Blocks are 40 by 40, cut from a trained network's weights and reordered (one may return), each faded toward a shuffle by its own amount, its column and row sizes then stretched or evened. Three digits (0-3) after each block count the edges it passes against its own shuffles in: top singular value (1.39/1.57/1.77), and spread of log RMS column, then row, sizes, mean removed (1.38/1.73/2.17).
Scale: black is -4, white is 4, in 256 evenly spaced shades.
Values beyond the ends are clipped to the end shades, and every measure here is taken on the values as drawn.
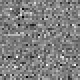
0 0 3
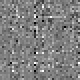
1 3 2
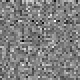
1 1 2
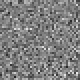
1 0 1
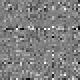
1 3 3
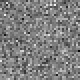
0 1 0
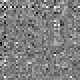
1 2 1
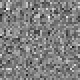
2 1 1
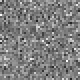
0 1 0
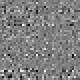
2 2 3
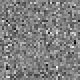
0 2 2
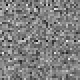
1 0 2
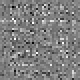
0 3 3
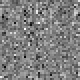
0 2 1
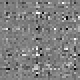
1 2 3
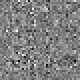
1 2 2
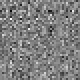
2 3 0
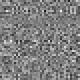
3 0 3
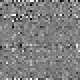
2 2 3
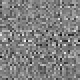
3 0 3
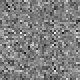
2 2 1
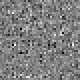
0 2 1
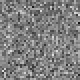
1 0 1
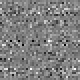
0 1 3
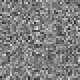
2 1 0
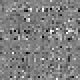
0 2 3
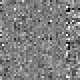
1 3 0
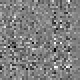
0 3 2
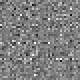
1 1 3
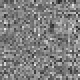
3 2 0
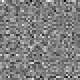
3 1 2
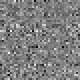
0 1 3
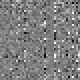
1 3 2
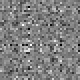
1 2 2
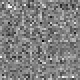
1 1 2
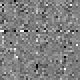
2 2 0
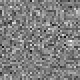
2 0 2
